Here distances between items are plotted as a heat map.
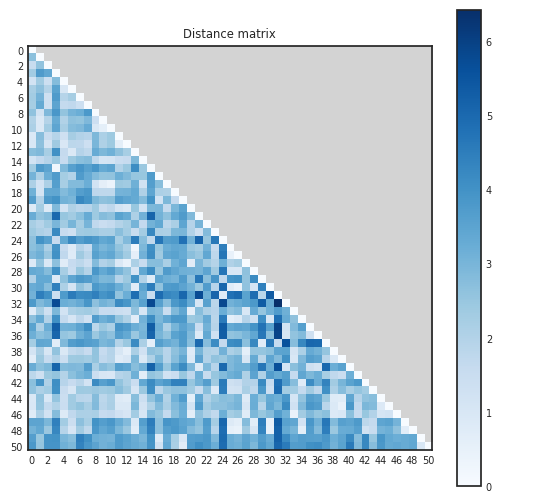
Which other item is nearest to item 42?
34
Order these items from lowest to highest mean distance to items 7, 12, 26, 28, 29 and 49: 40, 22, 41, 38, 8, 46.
38, 46, 41, 22, 8, 40
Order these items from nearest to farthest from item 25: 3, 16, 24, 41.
16, 41, 3, 24
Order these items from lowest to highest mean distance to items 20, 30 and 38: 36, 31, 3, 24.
36, 3, 24, 31
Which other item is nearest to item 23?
43
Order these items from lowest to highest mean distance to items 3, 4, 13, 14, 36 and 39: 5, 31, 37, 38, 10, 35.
38, 5, 10, 37, 35, 31
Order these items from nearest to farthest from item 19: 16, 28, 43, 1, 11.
16, 1, 43, 28, 11
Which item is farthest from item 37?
32
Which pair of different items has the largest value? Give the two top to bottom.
31, 32
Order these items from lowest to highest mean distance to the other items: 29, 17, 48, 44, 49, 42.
44, 17, 48, 42, 29, 49
